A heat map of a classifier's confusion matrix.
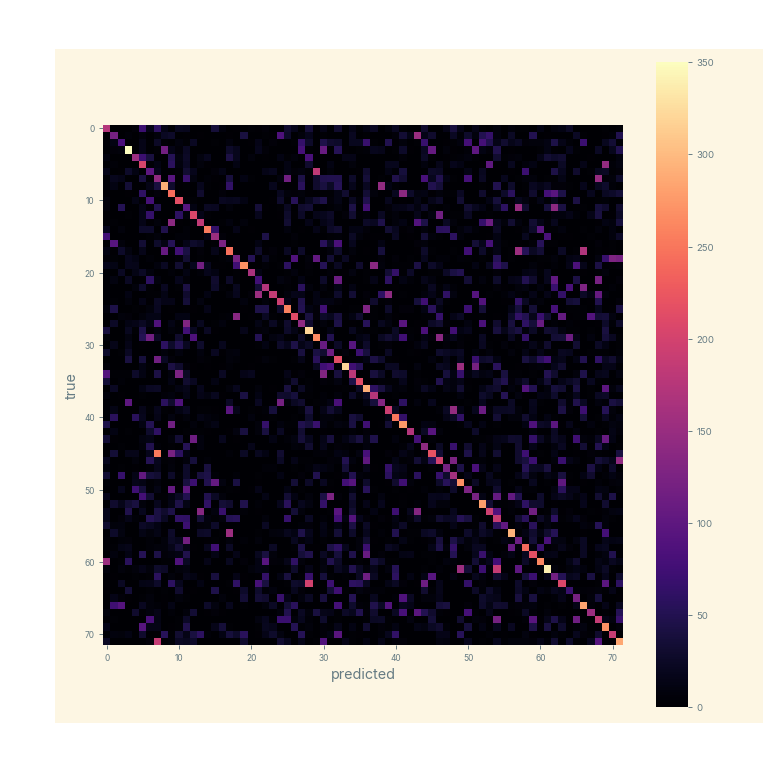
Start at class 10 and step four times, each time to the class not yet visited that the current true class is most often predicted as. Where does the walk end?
71
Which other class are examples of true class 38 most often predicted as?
24
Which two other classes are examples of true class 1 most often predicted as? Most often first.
43, 24
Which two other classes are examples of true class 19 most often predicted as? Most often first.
37, 13
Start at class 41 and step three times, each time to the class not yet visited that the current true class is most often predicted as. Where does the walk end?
36
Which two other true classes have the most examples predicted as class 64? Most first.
29, 22
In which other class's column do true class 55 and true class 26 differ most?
18
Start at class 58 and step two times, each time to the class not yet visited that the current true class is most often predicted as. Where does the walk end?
17
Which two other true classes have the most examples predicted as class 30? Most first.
34, 3
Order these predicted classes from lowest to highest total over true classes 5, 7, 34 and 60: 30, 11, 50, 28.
28, 50, 11, 30
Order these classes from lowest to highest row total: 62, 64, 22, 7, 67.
64, 22, 67, 62, 7
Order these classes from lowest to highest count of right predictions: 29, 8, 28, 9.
9, 29, 8, 28
